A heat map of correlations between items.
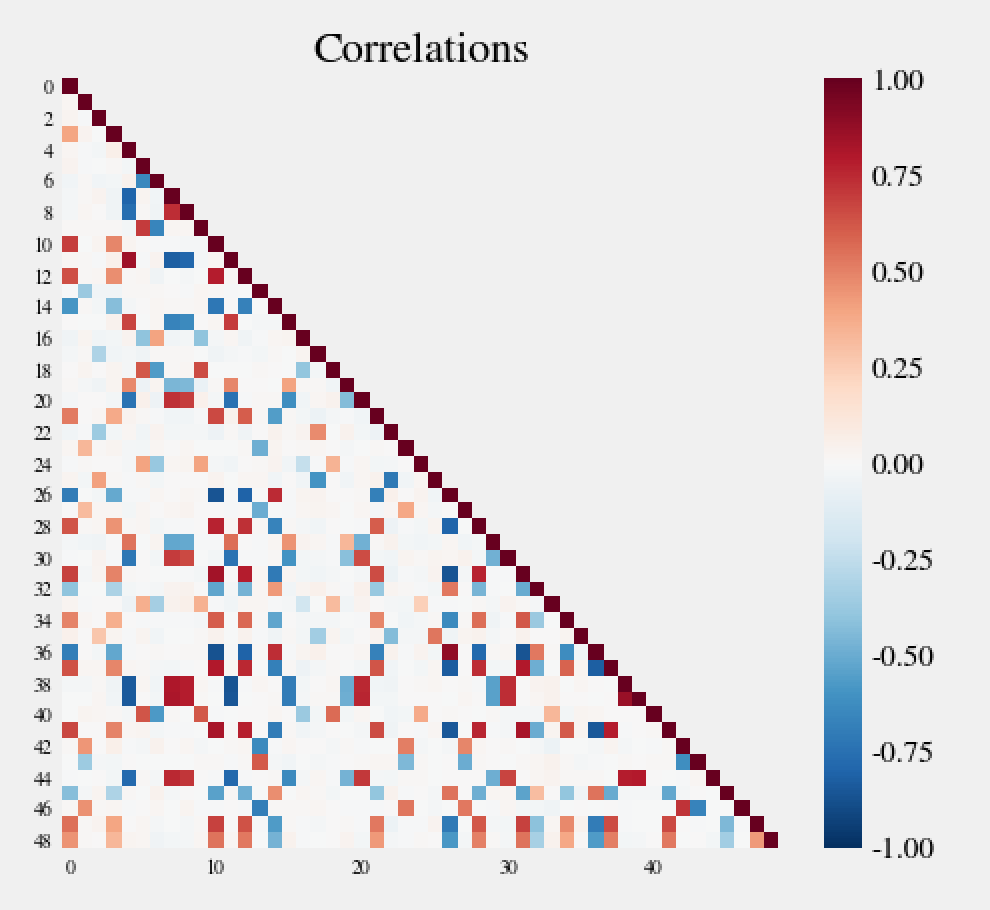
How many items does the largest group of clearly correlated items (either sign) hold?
17
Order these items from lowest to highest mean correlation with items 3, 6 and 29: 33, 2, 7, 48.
7, 33, 2, 48
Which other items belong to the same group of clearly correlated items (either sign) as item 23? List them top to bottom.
1, 13, 27, 42, 43, 46
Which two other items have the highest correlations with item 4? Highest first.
11, 15
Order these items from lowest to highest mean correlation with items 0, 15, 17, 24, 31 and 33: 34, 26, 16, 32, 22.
26, 32, 16, 22, 34
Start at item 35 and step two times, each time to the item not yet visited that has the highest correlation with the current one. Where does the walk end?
2
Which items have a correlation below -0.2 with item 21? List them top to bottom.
14, 26, 32, 36, 45
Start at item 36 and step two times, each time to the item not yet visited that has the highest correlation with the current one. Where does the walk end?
14
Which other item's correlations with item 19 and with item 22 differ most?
25
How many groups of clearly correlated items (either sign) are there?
5
